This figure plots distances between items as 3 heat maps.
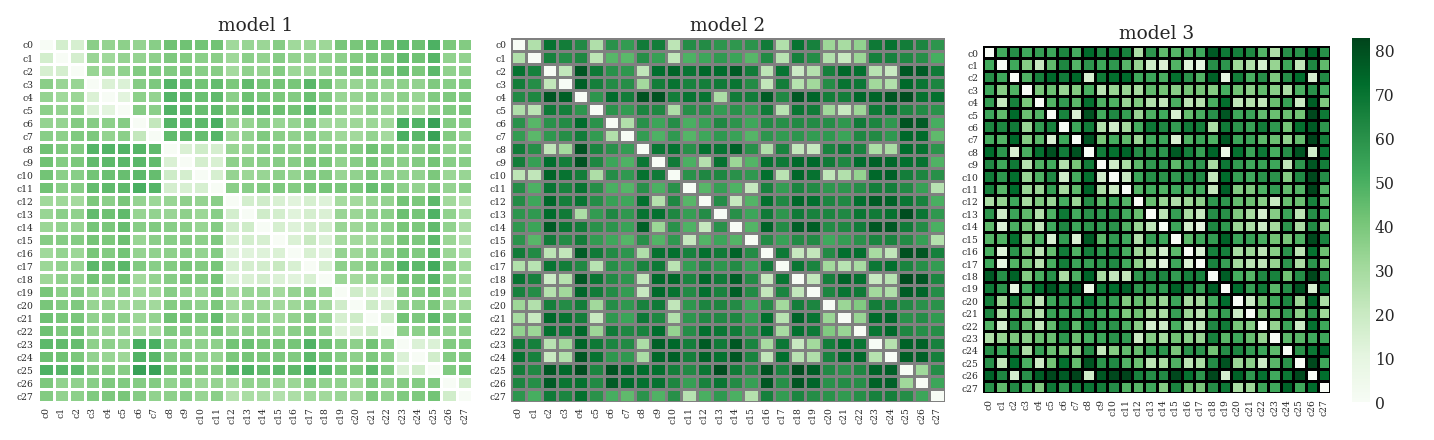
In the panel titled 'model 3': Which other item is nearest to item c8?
c19
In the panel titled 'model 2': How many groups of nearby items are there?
7
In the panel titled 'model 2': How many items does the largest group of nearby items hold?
8
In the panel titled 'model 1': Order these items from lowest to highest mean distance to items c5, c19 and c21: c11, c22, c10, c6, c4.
c22, c4, c6, c10, c11
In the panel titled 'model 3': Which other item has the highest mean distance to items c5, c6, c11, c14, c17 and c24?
c26
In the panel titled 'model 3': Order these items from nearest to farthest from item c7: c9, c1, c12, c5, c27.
c5, c12, c9, c1, c27
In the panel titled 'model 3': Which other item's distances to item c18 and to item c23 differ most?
c0
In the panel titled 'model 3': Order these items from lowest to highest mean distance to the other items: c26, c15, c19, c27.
c15, c27, c19, c26
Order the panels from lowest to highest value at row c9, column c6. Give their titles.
model 3, model 1, model 2
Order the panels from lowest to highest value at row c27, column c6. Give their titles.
model 1, model 2, model 3
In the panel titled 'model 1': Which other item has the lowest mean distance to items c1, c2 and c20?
c0
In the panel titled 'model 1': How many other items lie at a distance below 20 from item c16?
6
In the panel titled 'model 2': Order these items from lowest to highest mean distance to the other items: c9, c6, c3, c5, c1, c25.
c1, c5, c3, c6, c9, c25
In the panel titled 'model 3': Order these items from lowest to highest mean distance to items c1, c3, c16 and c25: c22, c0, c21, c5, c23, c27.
c22, c21, c23, c5, c27, c0
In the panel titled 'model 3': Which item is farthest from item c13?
c6
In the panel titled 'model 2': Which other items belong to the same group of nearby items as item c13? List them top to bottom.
c4
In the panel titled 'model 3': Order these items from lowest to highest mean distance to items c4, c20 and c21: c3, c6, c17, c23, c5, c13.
c17, c13, c3, c23, c5, c6
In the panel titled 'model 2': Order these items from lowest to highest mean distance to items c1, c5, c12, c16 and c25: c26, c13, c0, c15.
c0, c15, c26, c13
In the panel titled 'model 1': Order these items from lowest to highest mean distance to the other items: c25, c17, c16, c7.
c16, c17, c7, c25
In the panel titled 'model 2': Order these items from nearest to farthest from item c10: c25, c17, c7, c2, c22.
c17, c22, c7, c25, c2
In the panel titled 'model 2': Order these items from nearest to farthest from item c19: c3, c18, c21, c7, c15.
c18, c3, c7, c15, c21
